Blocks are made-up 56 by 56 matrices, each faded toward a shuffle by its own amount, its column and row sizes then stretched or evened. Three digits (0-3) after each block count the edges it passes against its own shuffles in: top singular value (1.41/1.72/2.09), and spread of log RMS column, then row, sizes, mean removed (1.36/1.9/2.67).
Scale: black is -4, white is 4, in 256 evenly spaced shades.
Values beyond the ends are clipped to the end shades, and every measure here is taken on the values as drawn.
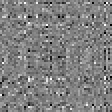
3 2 2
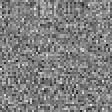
2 0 0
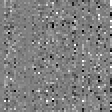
0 3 0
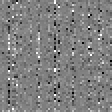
1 3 0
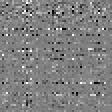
1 2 3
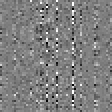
3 3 0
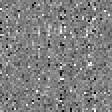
1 2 1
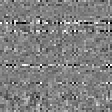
3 1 3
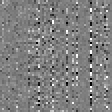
3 3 0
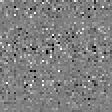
0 1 2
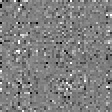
1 2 2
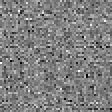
2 0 1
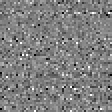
2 0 2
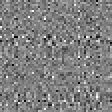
3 2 2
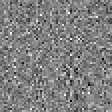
2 1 0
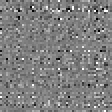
1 2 3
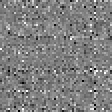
2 2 2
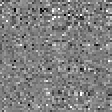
3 1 2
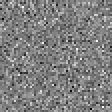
1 0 0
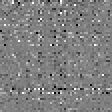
1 1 3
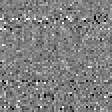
2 0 2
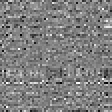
3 1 2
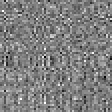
3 1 1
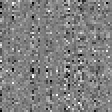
1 3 1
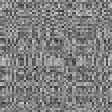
3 0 2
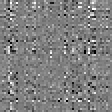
3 3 2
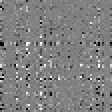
3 3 2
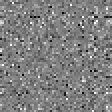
2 1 1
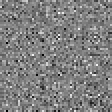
2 1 2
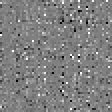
1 2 1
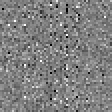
0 2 0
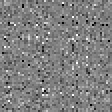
0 2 1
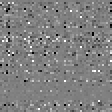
0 2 3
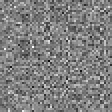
3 1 0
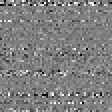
0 0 3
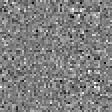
2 1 1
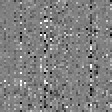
1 3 1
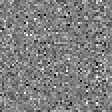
1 2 0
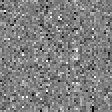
1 2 0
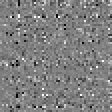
2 2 2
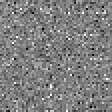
1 1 1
